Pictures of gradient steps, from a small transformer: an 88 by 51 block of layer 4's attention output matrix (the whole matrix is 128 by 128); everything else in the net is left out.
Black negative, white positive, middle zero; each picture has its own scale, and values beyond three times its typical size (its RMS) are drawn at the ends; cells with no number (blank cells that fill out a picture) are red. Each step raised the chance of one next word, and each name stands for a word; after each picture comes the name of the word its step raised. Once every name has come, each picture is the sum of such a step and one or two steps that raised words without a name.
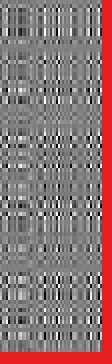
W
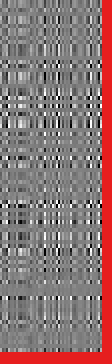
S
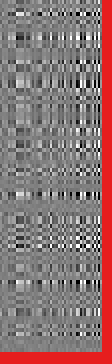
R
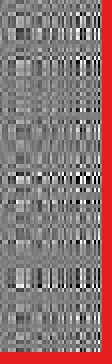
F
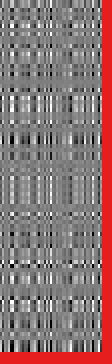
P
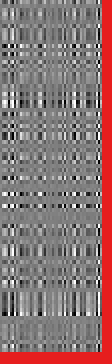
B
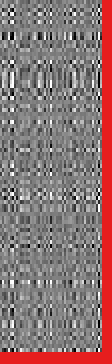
R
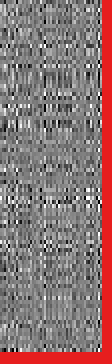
S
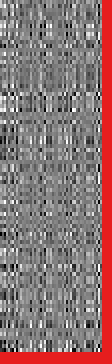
P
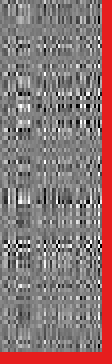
S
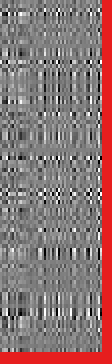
B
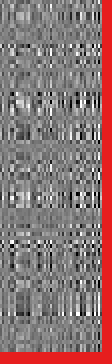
B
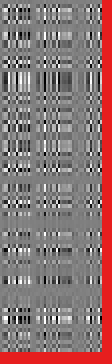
W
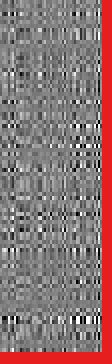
W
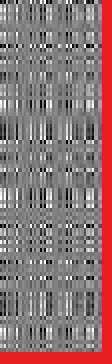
B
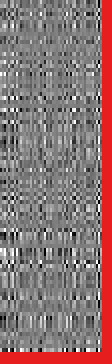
P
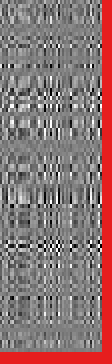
S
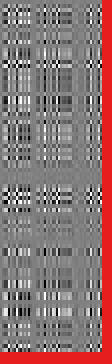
B
